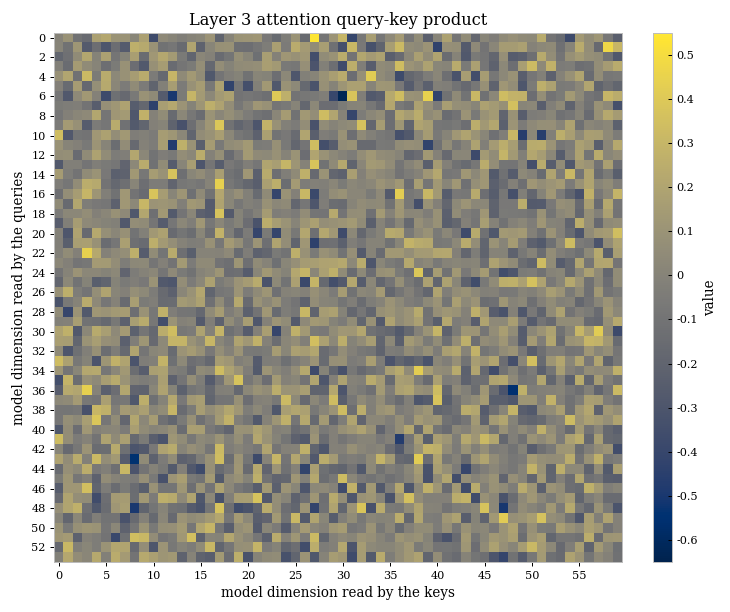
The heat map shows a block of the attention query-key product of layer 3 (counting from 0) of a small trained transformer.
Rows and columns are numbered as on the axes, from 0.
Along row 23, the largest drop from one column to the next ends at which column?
33
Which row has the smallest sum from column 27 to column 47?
44
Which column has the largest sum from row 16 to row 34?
17
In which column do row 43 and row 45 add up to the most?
38
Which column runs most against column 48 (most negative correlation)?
40
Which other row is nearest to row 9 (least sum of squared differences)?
48
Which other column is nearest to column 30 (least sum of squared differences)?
5
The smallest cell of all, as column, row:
30, 6
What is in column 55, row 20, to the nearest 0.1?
-0.3
